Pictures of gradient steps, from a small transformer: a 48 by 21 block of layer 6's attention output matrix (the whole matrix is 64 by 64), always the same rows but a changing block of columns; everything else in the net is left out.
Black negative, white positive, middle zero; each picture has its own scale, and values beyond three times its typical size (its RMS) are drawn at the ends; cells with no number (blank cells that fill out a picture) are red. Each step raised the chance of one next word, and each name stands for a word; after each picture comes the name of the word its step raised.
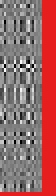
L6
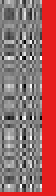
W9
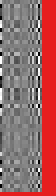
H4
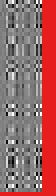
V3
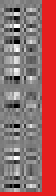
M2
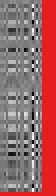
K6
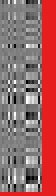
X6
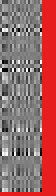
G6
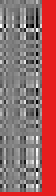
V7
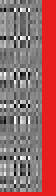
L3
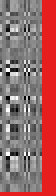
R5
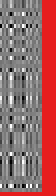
V3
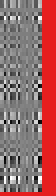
X6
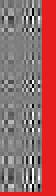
X6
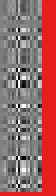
L3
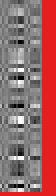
L3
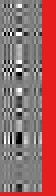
G6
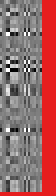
G6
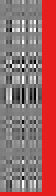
L6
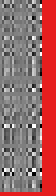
H4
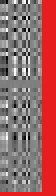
H4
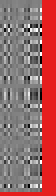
M2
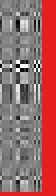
L6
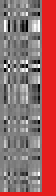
L6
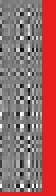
K6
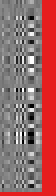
H4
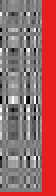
R5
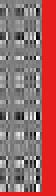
W9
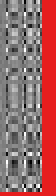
V3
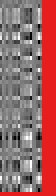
W9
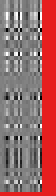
V7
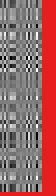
W9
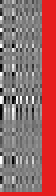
R5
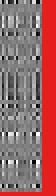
V3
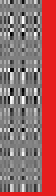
G6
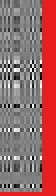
L3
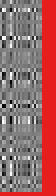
L3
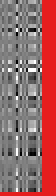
G6
